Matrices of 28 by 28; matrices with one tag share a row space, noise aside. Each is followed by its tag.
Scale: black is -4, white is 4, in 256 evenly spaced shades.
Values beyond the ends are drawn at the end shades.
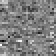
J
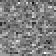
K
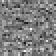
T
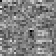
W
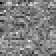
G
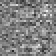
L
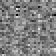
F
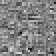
J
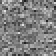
T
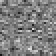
K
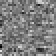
W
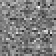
L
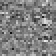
L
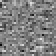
W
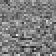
L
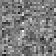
T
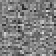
T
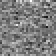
L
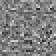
L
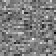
T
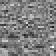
J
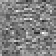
L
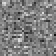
T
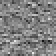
K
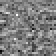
K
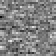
G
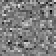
T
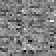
J
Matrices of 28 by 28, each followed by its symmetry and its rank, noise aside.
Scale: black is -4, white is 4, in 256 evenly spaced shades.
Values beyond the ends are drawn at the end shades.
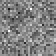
symmetric, rank eight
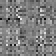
no symmetry, rank four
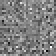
antisymmetric, rank eight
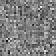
antisymmetric, rank eight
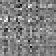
antisymmetric, rank four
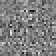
antisymmetric, rank six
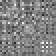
symmetric, rank four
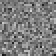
no symmetry, rank six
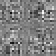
antisymmetric, rank four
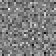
symmetric, rank eight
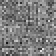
no symmetry, rank eight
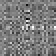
no symmetry, rank four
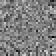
no symmetry, rank eight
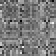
no symmetry, rank four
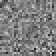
symmetric, rank eight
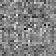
no symmetry, rank six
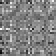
no symmetry, rank four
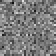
no symmetry, rank six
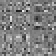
antisymmetric, rank four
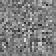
antisymmetric, rank six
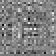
no symmetry, rank four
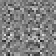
no symmetry, rank four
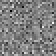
no symmetry, rank six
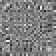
symmetric, rank four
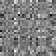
antisymmetric, rank four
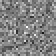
symmetric, rank eight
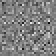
symmetric, rank four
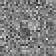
antisymmetric, rank eight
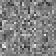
no symmetry, rank six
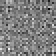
antisymmetric, rank six
